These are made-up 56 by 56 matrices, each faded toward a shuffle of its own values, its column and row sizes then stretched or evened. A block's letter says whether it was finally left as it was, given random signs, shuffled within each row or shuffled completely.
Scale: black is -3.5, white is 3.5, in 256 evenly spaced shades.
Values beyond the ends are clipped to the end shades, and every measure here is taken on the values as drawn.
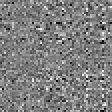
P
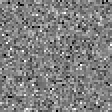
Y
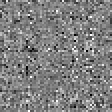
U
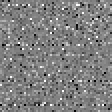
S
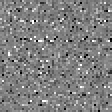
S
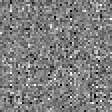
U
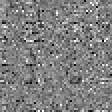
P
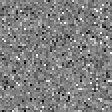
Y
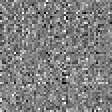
P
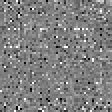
P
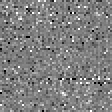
S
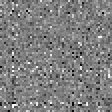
U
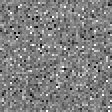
Y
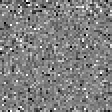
S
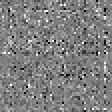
U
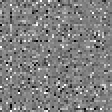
P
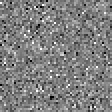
Y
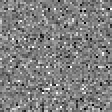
S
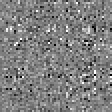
P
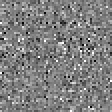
U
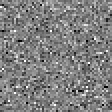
S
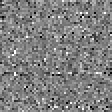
S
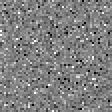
Y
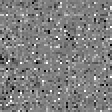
U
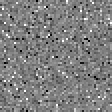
Y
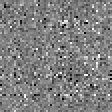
U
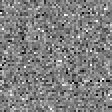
S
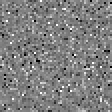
Y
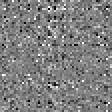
U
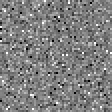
Y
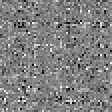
P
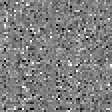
U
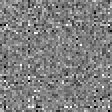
P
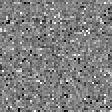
S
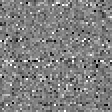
S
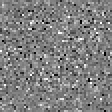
S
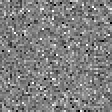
Y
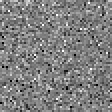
Y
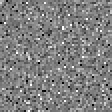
Y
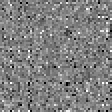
P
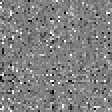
U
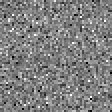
Y
